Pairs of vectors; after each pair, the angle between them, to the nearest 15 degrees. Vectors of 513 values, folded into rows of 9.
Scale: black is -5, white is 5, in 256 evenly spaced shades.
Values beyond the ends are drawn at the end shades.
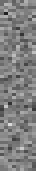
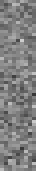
105 degrees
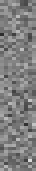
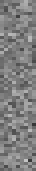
150 degrees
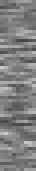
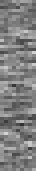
30 degrees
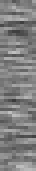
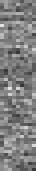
120 degrees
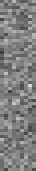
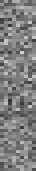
60 degrees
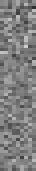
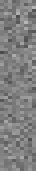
150 degrees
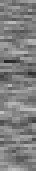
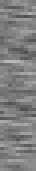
135 degrees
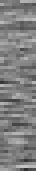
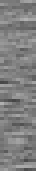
15 degrees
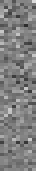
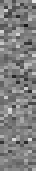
15 degrees
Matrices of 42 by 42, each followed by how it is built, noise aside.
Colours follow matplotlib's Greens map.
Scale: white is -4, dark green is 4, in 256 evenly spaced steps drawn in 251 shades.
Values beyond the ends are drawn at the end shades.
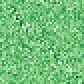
banded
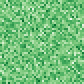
Toeplitz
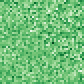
upper triangular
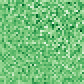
upper triangular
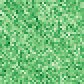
Toeplitz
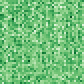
blocks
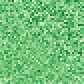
upper triangular
